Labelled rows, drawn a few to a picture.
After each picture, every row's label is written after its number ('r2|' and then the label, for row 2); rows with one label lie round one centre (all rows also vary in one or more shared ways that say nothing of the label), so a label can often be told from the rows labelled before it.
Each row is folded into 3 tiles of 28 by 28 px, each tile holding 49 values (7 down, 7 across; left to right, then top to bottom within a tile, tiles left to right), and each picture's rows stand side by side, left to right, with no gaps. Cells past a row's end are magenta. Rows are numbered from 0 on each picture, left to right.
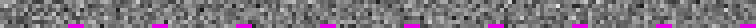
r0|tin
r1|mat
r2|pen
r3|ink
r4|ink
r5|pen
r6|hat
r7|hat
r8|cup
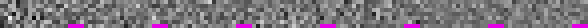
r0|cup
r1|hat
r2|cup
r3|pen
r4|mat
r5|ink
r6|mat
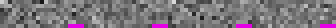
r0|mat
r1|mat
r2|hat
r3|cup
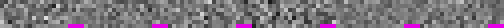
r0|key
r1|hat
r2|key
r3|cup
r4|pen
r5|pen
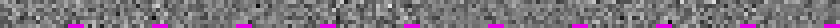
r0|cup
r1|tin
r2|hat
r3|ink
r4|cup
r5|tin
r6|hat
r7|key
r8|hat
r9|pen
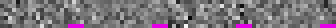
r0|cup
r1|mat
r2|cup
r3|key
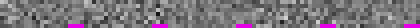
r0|hat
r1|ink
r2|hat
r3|tin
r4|pen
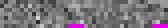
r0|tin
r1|hat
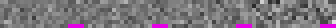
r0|key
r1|tin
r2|ink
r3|pen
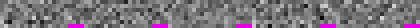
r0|hat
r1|mat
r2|mat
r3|mat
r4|hat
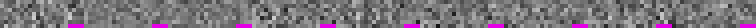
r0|key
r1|key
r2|key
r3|pen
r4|hat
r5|tin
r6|pen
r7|key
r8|ink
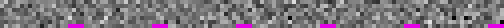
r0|mat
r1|pen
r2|tin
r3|pen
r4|tin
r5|key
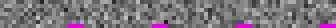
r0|tin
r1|tin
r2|key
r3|pen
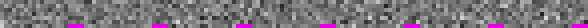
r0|mat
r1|pen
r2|pen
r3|key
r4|pen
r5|ink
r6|ink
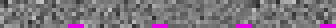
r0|ink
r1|mat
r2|pen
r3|cup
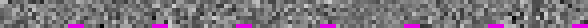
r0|ink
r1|cup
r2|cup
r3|cup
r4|tin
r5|key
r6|hat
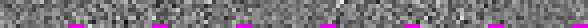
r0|tin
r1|mat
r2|ink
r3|ink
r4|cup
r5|pen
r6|hat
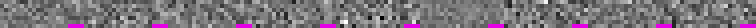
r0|cup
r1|tin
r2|tin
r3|hat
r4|tin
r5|ink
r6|ink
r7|tin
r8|tin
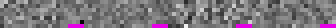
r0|hat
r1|ink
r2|pen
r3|tin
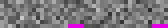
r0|tin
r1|hat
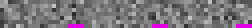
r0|pen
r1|mat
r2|tin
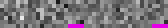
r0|hat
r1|mat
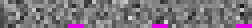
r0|key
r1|pen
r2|mat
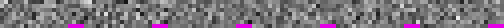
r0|mat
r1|hat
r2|pen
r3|ink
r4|mat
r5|ink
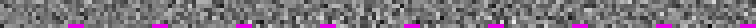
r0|ink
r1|hat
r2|cup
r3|hat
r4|cup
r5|key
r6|cup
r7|cup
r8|hat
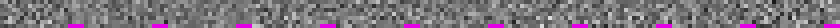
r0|key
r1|cup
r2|tin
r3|tin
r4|tin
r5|tin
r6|ink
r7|ink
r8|cup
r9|ink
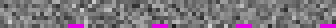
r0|pen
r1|pen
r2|ink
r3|cup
